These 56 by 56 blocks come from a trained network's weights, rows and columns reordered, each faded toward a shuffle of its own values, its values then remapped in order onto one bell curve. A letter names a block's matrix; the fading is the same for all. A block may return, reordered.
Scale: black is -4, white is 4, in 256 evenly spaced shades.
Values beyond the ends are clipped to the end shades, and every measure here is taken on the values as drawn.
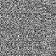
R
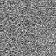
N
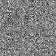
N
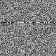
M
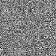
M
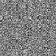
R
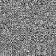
N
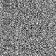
M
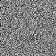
N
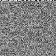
M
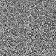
M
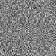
R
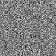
R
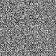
M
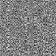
M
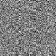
R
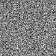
M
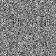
M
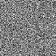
N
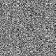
M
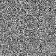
N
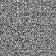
M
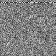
M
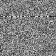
M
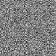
N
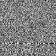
M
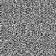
R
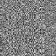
R
